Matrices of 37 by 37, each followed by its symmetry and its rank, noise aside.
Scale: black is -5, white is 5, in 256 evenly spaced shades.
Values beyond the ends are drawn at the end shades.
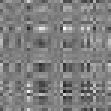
no symmetry, rank two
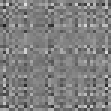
antisymmetric, rank two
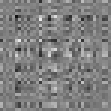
symmetric, rank two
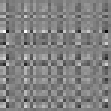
no symmetry, rank one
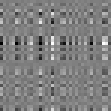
no symmetry, rank one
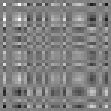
symmetric, rank one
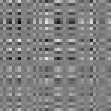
no symmetry, rank one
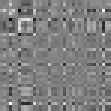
symmetric, rank two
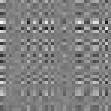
no symmetry, rank one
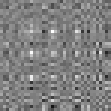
symmetric, rank two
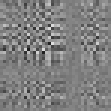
antisymmetric, rank two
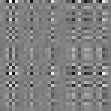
no symmetry, rank one
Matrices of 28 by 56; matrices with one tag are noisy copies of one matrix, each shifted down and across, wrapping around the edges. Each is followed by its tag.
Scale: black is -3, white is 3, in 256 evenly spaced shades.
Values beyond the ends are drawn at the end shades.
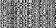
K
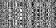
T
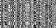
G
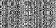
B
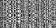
K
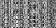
T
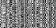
G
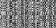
G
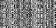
B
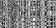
T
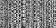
K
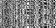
T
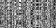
T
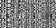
K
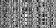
T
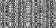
G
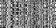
T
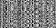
K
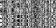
T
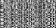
K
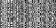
B
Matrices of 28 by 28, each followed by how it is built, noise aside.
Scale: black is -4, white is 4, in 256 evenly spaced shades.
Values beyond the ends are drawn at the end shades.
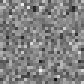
repeating columns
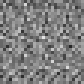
repeating columns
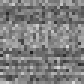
blocks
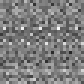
repeating columns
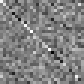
diagonal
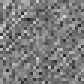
Hankel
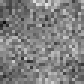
smooth
